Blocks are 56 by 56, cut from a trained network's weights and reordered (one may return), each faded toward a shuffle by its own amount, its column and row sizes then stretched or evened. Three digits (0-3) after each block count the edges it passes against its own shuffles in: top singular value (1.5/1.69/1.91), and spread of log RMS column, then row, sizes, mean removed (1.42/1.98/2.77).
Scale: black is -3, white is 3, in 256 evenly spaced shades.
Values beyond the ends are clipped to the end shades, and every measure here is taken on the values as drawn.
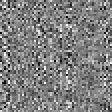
3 3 1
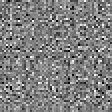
3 2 2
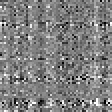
2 1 3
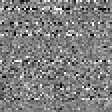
1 0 3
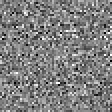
1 0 2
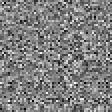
3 1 1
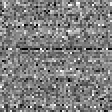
1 0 2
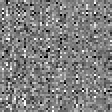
0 3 1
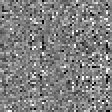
0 2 0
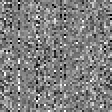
2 3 0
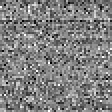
0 0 0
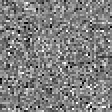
1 1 1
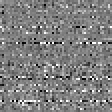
1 1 3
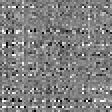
1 1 3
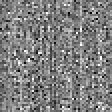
1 1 1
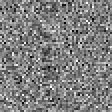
1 0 0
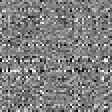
3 1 3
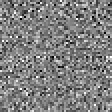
2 0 2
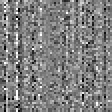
3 3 0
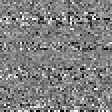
0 0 3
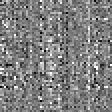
1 2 2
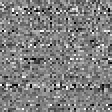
1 0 3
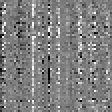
3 3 2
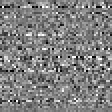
2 0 3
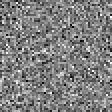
0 1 0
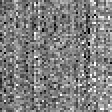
2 2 0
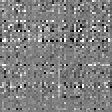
2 2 3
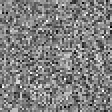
2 0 0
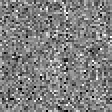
0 1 0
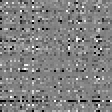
1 2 3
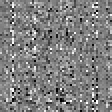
0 3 1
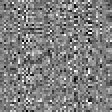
3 3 1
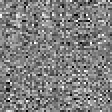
2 1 2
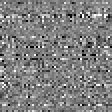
1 1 3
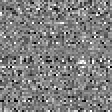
0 0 3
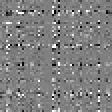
2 3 3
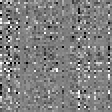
1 3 2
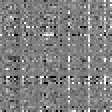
3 2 3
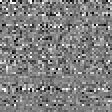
1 1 3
